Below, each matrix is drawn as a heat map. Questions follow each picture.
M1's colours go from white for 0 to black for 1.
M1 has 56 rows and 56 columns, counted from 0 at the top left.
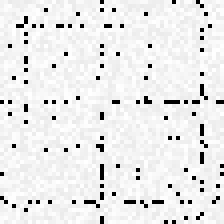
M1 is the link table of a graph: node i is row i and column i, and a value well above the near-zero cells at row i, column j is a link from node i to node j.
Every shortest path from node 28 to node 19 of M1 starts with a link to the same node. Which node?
node 25
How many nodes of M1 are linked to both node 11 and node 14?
0
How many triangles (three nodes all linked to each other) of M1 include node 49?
2
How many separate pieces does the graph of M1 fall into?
3
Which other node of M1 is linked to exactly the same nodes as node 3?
node 24
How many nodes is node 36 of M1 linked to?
5
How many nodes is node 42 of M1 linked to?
3
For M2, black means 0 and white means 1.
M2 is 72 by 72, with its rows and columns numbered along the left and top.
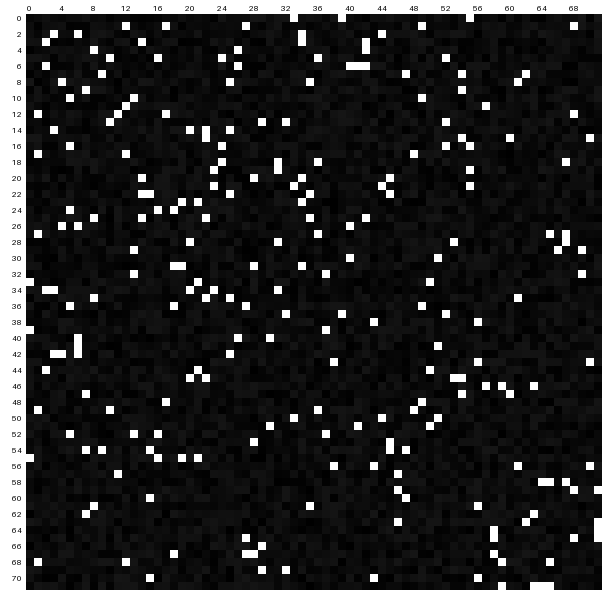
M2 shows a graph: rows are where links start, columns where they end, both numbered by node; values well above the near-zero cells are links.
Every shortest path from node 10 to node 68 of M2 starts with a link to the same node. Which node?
node 49
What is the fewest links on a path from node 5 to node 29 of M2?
3
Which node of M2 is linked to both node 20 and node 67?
node 28
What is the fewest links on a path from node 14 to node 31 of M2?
3
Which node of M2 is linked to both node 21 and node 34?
node 23
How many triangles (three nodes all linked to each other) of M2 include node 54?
2
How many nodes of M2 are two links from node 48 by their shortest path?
4
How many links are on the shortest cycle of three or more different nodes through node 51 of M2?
5
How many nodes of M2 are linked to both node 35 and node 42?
1
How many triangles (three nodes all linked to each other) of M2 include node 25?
3
